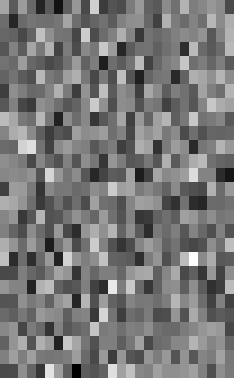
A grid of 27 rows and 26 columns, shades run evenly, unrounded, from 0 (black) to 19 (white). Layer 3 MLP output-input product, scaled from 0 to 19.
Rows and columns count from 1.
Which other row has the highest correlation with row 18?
15
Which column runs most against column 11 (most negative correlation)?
6
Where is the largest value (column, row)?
22, 19
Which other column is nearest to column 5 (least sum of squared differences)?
10
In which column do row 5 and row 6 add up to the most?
9
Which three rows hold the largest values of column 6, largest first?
27, 13, 21
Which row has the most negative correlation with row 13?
18
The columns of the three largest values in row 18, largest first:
11, 26, 1
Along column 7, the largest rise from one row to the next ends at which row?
20
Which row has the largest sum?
25
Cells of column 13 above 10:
6
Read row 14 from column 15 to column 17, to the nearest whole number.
12 9 10
